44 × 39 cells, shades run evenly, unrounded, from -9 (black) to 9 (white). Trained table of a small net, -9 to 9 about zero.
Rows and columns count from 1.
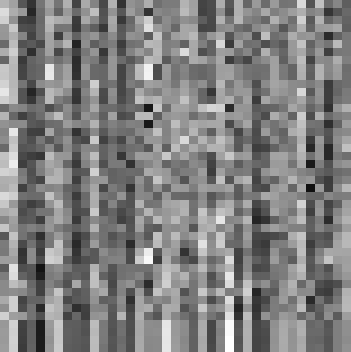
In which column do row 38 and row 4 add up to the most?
2
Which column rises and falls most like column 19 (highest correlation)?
26
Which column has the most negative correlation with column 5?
19
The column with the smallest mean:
9
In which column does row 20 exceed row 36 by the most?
17
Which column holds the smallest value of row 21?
35
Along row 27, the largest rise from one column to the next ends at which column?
11
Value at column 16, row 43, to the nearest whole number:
3
